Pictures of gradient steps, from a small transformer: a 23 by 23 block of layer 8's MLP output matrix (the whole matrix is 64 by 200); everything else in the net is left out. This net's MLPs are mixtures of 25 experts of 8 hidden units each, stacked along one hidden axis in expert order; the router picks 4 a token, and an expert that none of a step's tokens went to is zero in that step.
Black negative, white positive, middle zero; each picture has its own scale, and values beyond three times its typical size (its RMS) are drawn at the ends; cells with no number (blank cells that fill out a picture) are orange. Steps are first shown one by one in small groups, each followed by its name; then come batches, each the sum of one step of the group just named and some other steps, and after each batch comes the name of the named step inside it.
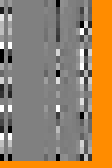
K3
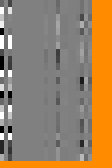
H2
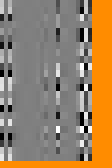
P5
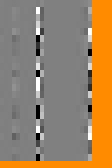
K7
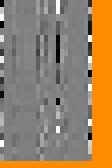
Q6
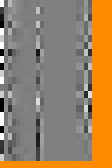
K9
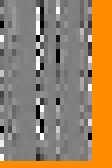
Q6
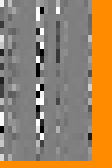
Q6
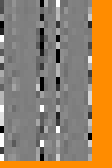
Q6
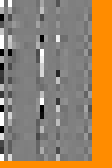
K9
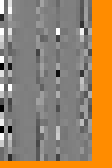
K9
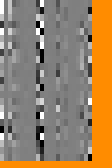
K3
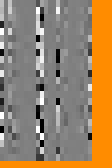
Q6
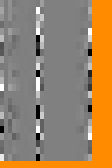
K7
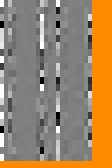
K9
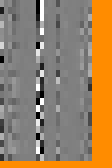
K3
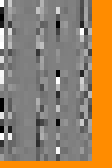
K9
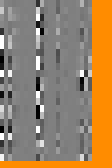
H2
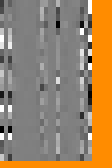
K3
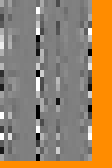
K7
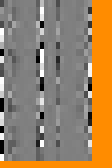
K9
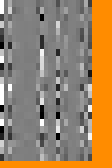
P5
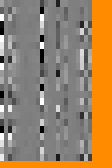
K3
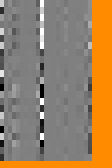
K9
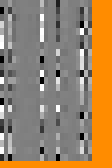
K3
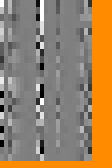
P5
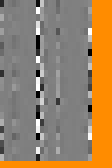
K7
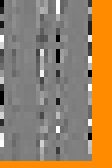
Q6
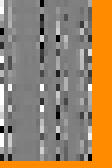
K3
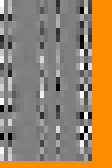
P5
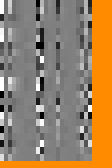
P5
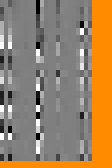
K3
